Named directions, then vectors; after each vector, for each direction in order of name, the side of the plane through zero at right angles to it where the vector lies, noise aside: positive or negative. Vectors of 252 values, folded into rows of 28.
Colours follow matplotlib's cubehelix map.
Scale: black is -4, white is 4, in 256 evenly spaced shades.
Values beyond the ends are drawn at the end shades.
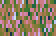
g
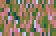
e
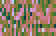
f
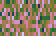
positive, negative, positive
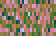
negative, positive, negative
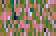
positive, negative, negative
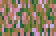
negative, negative, positive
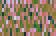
negative, positive, positive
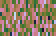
negative, negative, positive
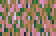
negative, negative, positive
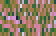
positive, negative, positive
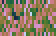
positive, negative, negative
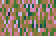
positive, positive, positive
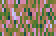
negative, positive, positive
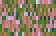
positive, negative, positive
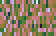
positive, positive, positive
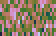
negative, negative, positive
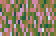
positive, positive, negative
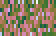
positive, positive, positive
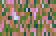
negative, positive, positive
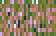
positive, positive, positive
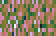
positive, positive, positive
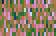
positive, negative, negative
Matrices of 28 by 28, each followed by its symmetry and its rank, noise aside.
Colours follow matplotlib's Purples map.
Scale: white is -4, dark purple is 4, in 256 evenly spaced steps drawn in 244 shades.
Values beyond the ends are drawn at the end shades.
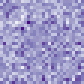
symmetric, rank six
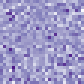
no symmetry, rank eight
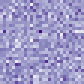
no symmetry, rank six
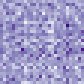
no symmetry, rank six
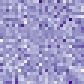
antisymmetric, rank six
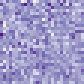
antisymmetric, rank eight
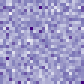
no symmetry, rank seven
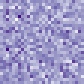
antisymmetric, rank eight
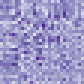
symmetric, rank six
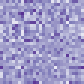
antisymmetric, rank six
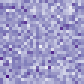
no symmetry, rank eight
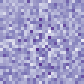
symmetric, rank eight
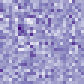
antisymmetric, rank six
